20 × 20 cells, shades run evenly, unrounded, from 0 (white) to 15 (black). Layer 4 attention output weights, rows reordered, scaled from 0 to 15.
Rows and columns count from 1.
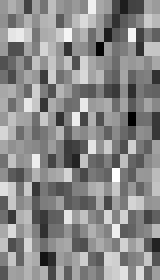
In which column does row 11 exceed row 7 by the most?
9
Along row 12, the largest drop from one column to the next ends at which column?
11
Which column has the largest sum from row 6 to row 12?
17
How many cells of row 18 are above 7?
8
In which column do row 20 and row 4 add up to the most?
13
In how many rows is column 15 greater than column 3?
11
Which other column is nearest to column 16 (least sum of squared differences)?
18
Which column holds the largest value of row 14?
5
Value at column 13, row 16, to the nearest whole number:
8
